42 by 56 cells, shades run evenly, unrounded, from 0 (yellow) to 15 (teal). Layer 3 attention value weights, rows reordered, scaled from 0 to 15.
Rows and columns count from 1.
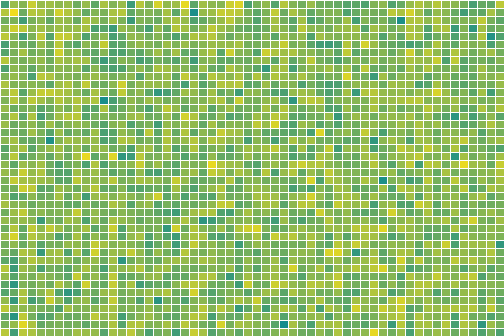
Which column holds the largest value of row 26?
42
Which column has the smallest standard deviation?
50
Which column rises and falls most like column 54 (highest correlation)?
39
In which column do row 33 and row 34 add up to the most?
2
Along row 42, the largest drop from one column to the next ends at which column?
3
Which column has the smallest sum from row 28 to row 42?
13
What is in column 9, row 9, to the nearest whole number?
7
